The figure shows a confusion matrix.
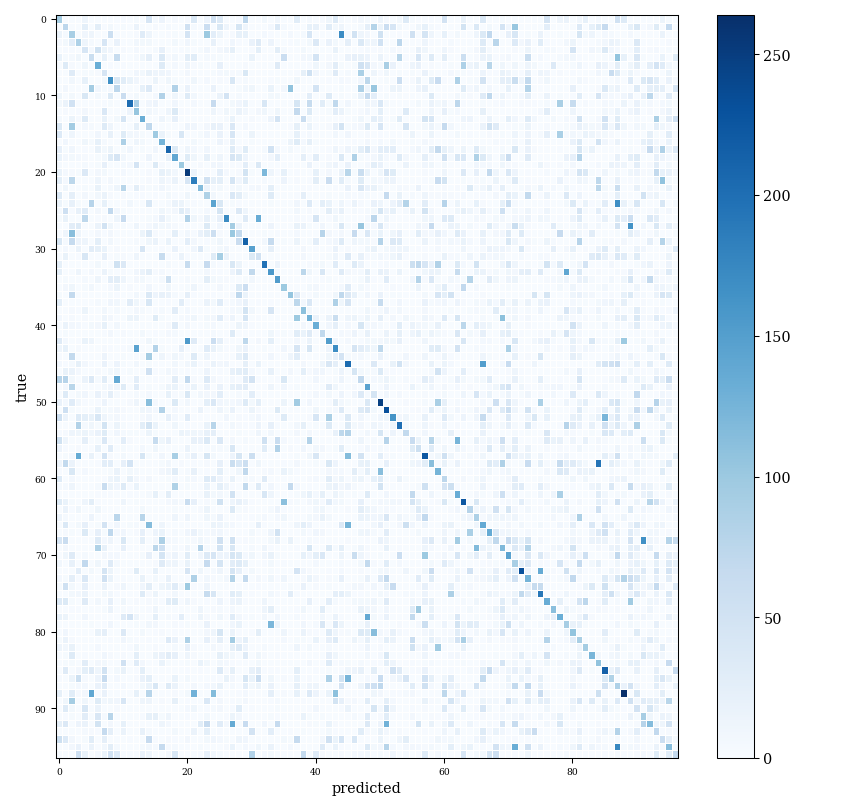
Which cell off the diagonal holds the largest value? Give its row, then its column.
58, 84
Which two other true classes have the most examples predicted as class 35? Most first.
63, 5
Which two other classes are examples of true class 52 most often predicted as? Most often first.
85, 42
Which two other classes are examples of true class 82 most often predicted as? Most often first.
59, 55
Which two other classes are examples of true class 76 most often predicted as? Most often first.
89, 82
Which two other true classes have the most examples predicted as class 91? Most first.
68, 92
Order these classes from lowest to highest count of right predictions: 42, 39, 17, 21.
39, 42, 21, 17
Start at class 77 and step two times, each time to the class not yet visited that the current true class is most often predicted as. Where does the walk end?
34
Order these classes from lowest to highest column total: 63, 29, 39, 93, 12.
12, 39, 63, 93, 29
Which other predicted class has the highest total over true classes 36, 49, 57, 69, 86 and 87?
45
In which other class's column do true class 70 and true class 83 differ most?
57
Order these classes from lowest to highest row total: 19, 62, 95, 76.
19, 62, 76, 95
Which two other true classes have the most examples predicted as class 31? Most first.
26, 86
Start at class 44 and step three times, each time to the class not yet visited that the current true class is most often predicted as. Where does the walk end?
23
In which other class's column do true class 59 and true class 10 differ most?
50
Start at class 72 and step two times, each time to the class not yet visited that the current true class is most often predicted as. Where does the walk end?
61
